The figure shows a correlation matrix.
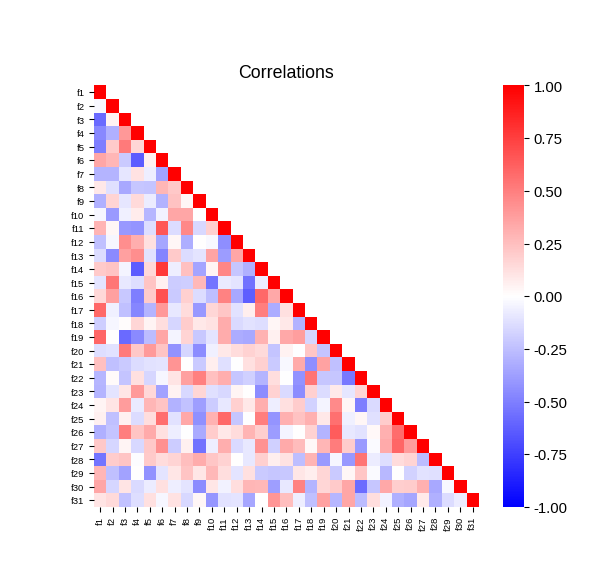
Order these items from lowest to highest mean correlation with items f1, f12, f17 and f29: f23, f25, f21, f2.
f23, f2, f25, f21
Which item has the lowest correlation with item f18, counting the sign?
f21
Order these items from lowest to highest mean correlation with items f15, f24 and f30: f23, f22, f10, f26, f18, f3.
f22, f10, f18, f23, f26, f3
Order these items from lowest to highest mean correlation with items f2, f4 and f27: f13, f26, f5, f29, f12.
f29, f13, f12, f26, f5
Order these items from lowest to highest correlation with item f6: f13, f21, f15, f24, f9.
f13, f9, f21, f15, f24
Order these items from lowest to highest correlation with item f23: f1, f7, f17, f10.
f17, f1, f10, f7
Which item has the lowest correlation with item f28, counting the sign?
f1
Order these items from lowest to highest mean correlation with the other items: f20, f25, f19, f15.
f15, f19, f20, f25
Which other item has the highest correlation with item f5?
f3
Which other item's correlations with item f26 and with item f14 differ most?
f4
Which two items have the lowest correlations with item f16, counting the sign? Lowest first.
f13, f4
